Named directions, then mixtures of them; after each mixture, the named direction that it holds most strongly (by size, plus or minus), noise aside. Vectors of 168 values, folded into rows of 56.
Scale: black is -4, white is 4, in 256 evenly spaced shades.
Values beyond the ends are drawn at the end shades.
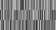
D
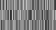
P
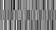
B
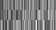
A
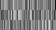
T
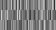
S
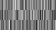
D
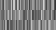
T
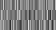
S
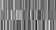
A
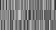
P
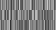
P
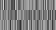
B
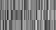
A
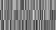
D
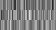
S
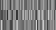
A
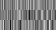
S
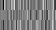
B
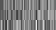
A
